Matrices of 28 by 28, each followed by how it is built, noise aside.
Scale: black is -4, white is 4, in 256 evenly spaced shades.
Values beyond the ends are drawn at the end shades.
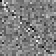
banded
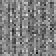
blocks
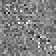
banded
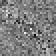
banded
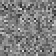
low rank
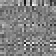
low rank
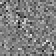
banded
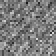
Hankel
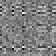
low rank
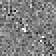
banded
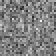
blocks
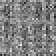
blocks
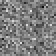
repeating rows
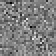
banded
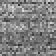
blocks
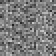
repeating rows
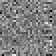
low rank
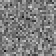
noise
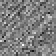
Hankel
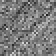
Hankel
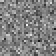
noise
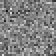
noise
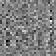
low rank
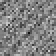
Hankel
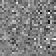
low rank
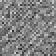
Hankel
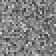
noise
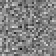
repeating rows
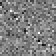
banded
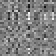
low rank
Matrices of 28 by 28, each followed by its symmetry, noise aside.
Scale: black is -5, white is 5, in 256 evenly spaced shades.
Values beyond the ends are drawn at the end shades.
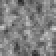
same after a half turn.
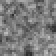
symmetric.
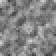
symmetric.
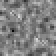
same after a half turn.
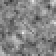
symmetric across the other diagonal.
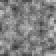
mirrored top to bottom.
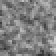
antisymmetric.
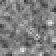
symmetric.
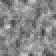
same after a half turn.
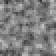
antisymmetric.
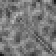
symmetric.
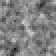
same after a half turn.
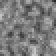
no symmetry.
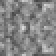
mirrored top to bottom.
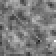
symmetric across the other diagonal.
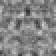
mirrored left to right.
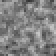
no symmetry.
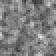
no symmetry.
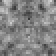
mirrored left to right.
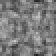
mirrored top to bottom.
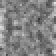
mirrored top to bottom.
